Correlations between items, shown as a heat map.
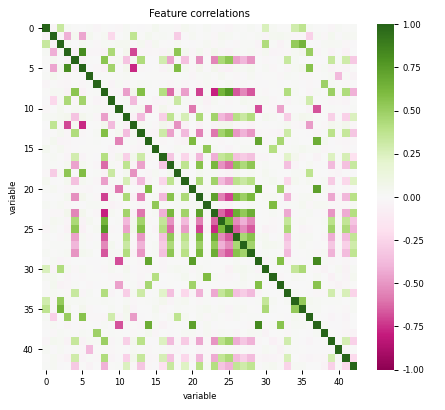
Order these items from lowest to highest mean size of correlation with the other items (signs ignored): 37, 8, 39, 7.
7, 37, 39, 8
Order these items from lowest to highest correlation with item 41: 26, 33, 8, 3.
26, 3, 33, 8
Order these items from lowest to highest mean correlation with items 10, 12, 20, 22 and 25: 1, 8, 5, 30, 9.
5, 9, 30, 1, 8
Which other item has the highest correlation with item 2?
35
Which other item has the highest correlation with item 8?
25
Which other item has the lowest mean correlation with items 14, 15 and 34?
10
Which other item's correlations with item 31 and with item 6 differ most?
22
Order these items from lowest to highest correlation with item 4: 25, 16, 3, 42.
42, 3, 16, 25
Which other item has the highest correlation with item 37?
29
